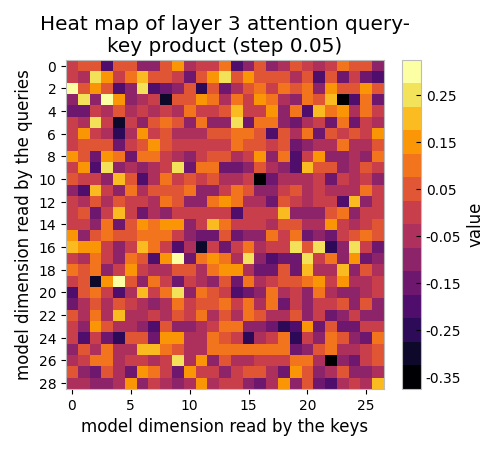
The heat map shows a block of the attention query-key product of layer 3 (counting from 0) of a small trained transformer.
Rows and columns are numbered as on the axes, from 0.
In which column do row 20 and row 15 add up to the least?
14
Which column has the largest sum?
9
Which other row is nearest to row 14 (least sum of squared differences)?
25
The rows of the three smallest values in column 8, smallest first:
3, 2, 13
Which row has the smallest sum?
23
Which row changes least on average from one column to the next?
7
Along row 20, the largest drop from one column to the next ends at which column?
10
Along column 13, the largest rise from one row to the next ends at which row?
17
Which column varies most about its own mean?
4
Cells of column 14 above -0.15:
23
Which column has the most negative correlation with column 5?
16
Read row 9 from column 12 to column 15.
0.1 -0.15 -0.15 -0.1
